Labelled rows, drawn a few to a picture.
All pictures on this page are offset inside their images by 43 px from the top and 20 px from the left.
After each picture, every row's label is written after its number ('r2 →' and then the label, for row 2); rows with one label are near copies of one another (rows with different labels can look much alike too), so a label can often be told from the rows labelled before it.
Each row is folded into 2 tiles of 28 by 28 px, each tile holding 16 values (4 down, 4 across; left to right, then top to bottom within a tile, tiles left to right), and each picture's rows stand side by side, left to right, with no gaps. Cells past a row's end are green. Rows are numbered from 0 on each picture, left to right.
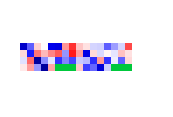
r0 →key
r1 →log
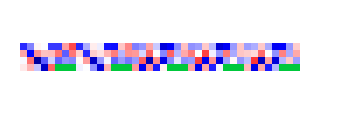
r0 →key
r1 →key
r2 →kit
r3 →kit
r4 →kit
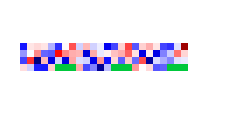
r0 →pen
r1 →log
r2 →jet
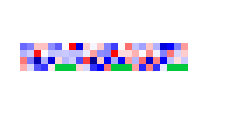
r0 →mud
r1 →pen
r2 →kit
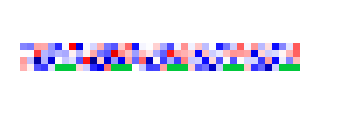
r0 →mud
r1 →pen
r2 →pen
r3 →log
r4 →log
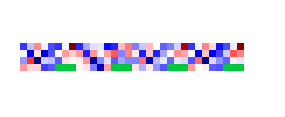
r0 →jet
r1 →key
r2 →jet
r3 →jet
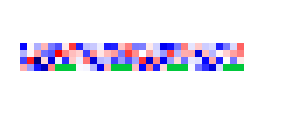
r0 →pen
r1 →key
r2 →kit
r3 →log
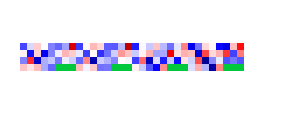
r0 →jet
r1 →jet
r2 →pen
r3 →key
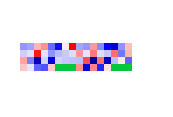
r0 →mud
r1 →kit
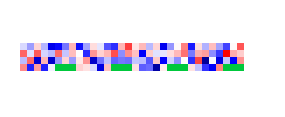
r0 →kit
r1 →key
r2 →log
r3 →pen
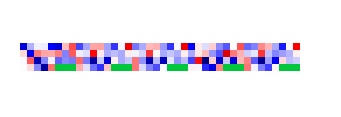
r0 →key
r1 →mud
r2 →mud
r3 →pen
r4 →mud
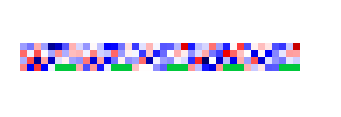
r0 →kit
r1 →kit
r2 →jet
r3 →pen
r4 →jet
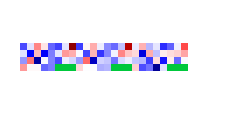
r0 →jet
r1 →jet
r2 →log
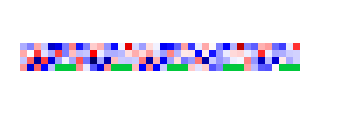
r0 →kit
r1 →mud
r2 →kit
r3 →jet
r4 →mud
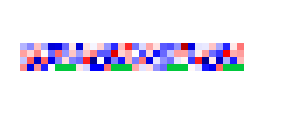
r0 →kit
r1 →pen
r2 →jet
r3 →pen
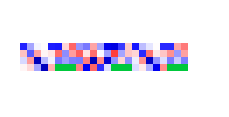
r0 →key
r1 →kit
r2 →key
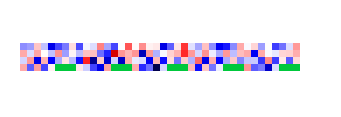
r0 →kit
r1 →pen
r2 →log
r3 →kit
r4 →log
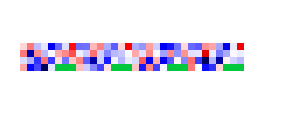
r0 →log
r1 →mud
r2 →kit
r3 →mud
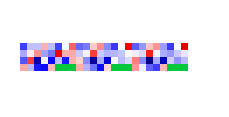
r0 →pen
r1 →mud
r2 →mud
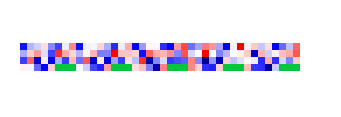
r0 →pen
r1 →pen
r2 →key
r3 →mud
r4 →log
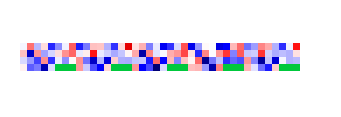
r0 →log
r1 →mud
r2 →log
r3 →key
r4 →mud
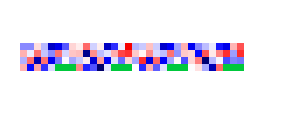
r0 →kit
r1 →log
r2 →kit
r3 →key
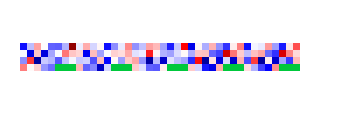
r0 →jet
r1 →log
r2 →mud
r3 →pen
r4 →pen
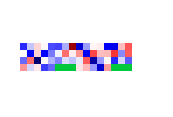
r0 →jet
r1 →key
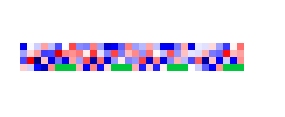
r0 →pen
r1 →kit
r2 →kit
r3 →pen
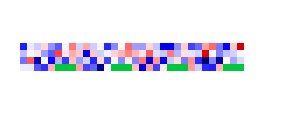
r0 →pen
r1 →log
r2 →kit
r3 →mud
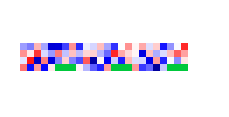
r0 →kit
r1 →pen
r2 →log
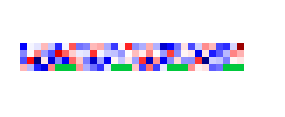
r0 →pen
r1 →mud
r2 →kit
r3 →jet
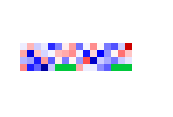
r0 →log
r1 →jet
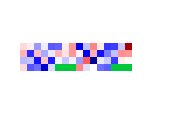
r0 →log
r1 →jet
